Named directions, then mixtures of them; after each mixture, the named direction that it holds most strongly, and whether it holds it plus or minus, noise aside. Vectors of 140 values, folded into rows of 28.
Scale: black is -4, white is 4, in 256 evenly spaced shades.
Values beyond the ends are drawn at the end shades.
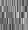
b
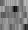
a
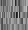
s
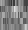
a, minus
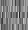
s, plus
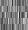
b, plus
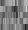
a, plus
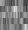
a, minus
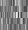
s, minus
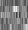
a, minus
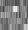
a, minus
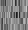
s, plus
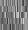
b, plus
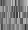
s, plus
